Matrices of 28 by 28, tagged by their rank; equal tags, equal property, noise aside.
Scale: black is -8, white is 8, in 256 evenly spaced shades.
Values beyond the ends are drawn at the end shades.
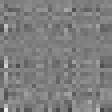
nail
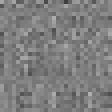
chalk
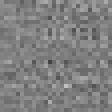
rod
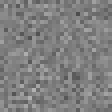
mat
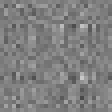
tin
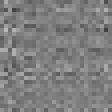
chalk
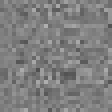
chalk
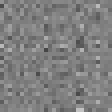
tin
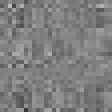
tin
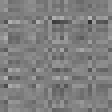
nail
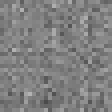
rod
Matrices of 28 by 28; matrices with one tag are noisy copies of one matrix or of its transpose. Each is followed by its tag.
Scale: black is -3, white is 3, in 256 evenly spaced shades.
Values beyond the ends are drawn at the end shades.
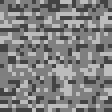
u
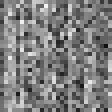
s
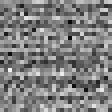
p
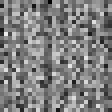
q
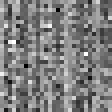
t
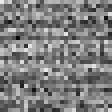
t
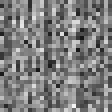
u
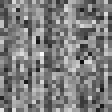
u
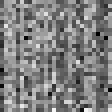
s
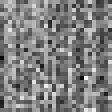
s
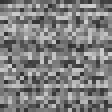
q
